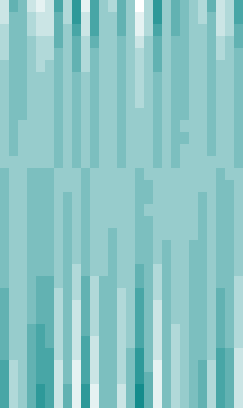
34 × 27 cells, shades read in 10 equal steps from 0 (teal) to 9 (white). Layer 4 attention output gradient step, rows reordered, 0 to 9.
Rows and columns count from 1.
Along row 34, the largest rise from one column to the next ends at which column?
11
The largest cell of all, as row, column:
1, 16
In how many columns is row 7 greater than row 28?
15
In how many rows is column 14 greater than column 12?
11
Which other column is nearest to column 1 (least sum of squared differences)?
25
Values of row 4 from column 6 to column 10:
6 3 5 3 6
